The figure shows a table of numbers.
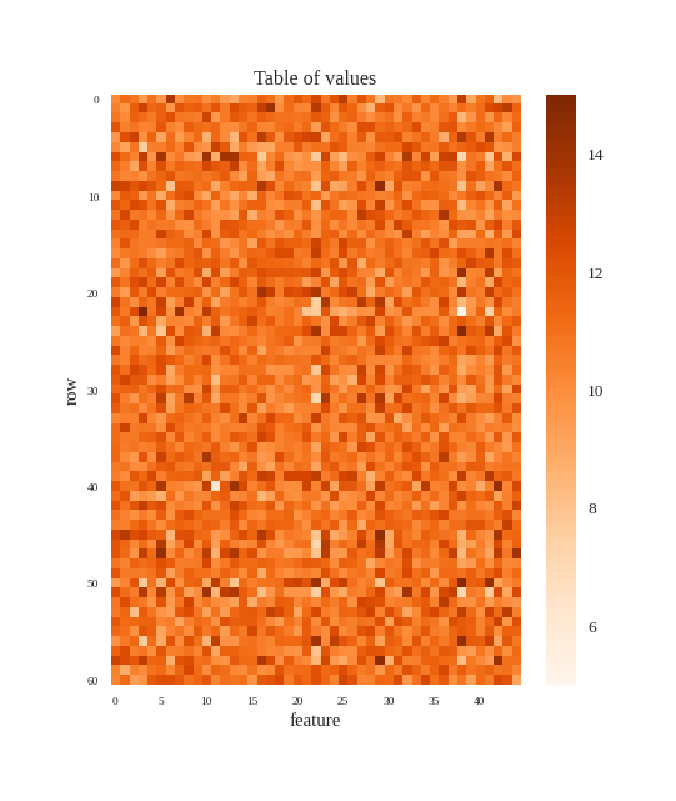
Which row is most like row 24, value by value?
56
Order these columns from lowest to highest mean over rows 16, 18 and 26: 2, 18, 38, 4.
4, 2, 18, 38
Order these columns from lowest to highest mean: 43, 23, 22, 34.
22, 43, 34, 23
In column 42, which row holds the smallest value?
0
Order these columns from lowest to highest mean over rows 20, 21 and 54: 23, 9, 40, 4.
40, 9, 4, 23
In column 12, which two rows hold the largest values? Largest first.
6, 51
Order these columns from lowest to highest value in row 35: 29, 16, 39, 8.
8, 39, 29, 16
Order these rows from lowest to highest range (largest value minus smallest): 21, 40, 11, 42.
42, 11, 21, 40
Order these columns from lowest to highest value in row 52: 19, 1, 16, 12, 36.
12, 16, 19, 1, 36
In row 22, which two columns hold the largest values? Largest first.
3, 7
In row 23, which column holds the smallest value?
5
